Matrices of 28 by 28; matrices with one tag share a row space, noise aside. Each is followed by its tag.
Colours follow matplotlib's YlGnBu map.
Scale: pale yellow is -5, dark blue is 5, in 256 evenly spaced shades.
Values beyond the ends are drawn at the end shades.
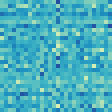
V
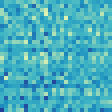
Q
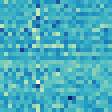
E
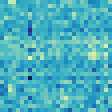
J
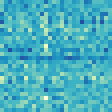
Q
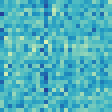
Q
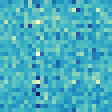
E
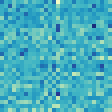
V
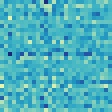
Q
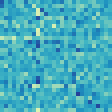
E
